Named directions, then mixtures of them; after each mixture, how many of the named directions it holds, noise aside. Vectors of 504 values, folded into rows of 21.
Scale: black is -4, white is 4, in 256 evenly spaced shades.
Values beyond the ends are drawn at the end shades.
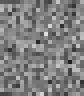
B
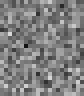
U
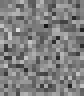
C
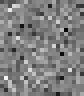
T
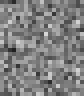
four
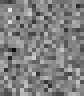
four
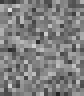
two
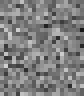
one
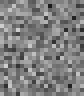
two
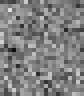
four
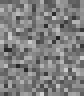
two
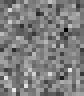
two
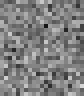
three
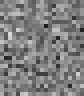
one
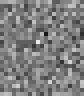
one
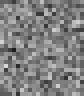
four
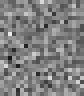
two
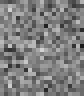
three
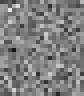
three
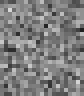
four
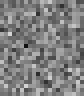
one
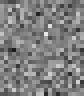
three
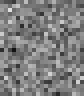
three
